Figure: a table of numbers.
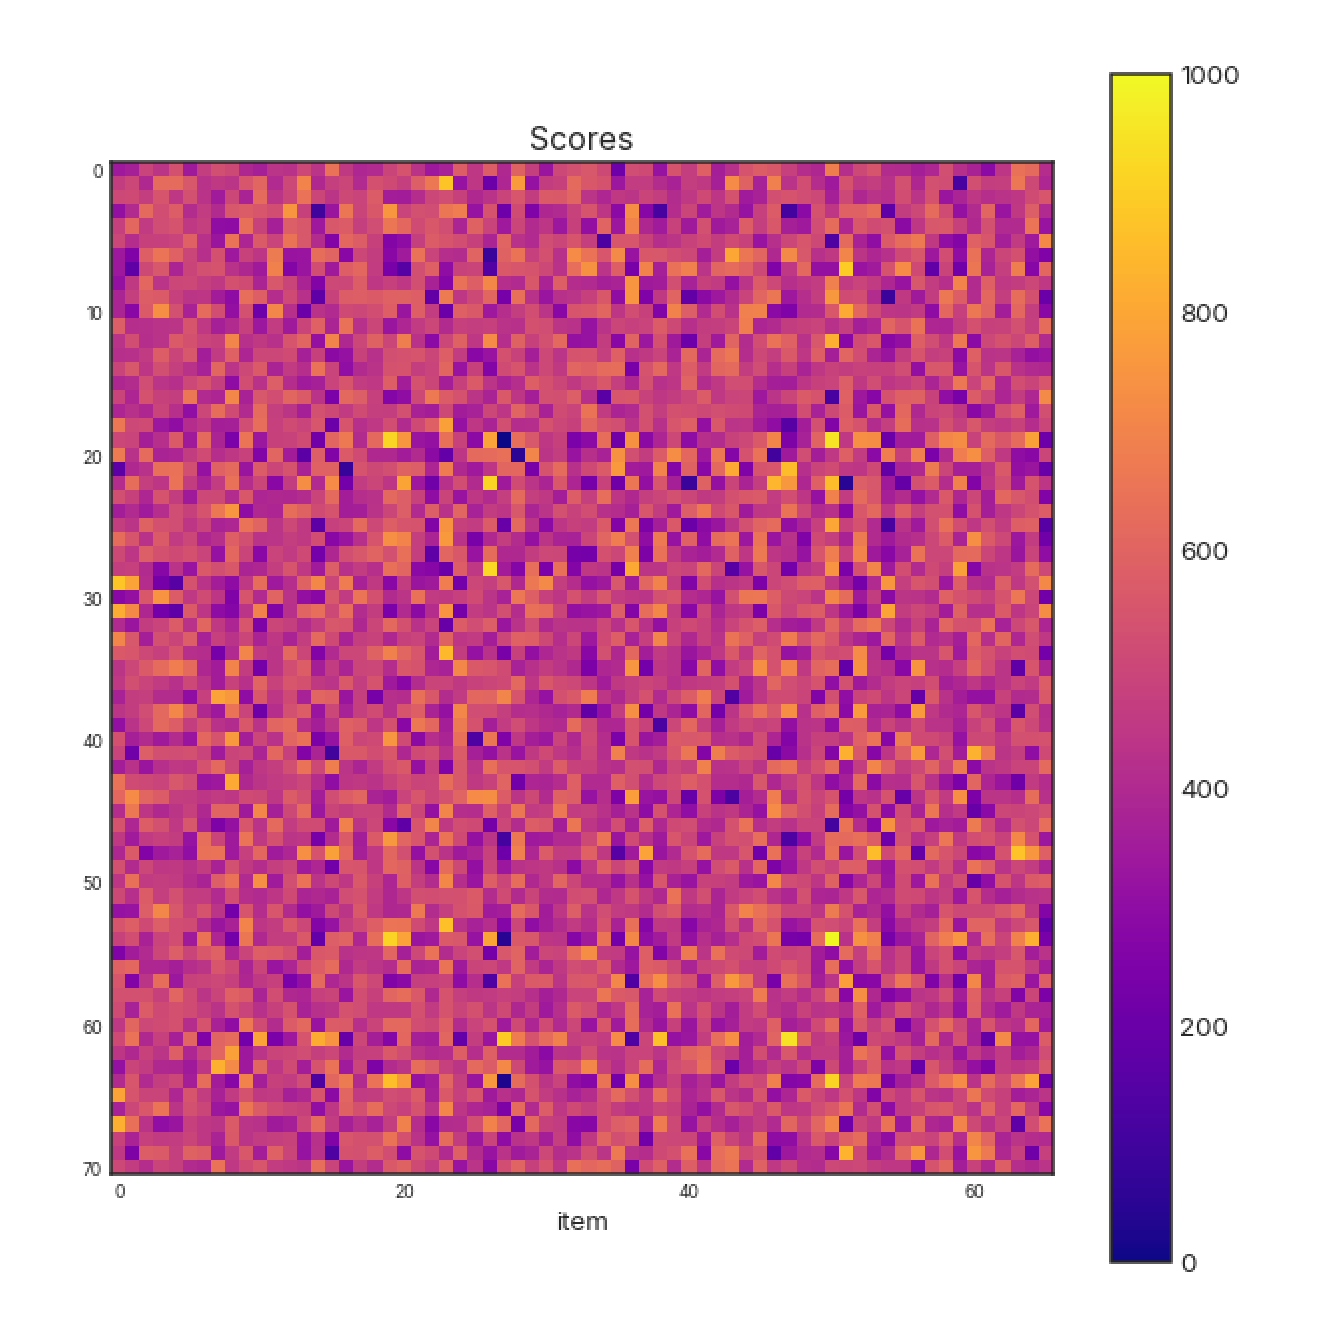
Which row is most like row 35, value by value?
38
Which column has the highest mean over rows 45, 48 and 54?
50
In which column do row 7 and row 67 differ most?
51
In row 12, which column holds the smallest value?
40
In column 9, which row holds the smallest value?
61
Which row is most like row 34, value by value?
53
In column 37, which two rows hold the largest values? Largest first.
48, 7
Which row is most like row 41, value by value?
69
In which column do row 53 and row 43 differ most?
8
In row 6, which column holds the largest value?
43
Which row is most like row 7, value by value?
57
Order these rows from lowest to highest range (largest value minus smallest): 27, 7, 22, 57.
27, 57, 7, 22
